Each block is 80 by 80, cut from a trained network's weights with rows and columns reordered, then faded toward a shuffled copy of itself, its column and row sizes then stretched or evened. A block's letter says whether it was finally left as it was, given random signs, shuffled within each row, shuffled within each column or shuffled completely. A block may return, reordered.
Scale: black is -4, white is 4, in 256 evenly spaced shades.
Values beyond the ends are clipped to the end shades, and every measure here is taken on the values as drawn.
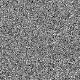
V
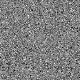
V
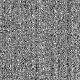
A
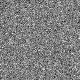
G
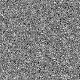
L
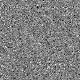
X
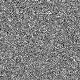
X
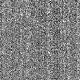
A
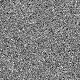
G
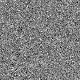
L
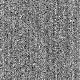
L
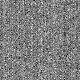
L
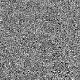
A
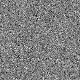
X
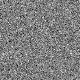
L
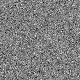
G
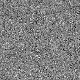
V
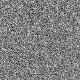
V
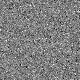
G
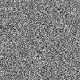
A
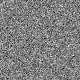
G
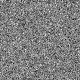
G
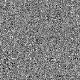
A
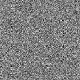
A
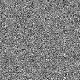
A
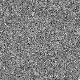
V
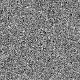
L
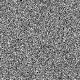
L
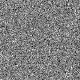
L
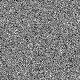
G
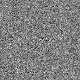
X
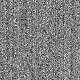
L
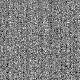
A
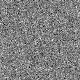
X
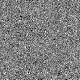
A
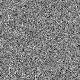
X
